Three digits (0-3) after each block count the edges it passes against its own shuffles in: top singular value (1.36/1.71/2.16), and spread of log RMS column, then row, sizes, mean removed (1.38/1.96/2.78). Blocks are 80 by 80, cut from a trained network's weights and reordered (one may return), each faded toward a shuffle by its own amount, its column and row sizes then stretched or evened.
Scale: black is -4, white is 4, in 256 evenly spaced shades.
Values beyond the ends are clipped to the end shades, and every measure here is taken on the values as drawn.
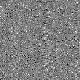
2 0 0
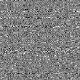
2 0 3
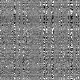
3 3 0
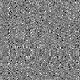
3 1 0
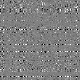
3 2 3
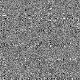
1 2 2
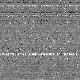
3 1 2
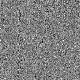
1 1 0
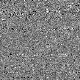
0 0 2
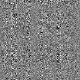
0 3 2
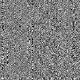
1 3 1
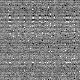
3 2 1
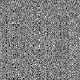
2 2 1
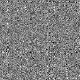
0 2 2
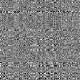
3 1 3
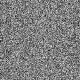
1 0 0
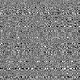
3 1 3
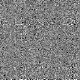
0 2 2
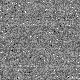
0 0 0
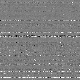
3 0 3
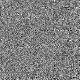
0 1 2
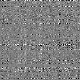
2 2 3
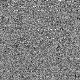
0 0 2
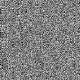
2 2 0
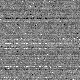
3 0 2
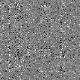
2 2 1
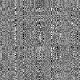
3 3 1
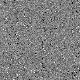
0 1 0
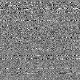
0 1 3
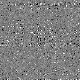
2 1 2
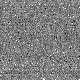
0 0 0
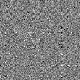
2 1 1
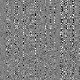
3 3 0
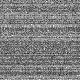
3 0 0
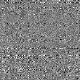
0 2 3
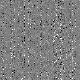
0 3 0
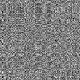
3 1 1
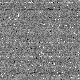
1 0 1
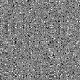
2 1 1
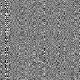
3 3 0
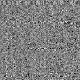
2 1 2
